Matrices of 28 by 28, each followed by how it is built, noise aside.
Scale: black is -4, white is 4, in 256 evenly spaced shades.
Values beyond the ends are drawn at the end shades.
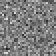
noise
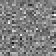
low rank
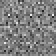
repeating columns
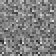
repeating columns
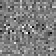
uneven rows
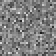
noise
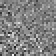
lower triangular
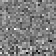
uneven rows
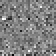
uneven rows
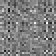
low rank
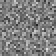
repeating columns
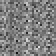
repeating rows
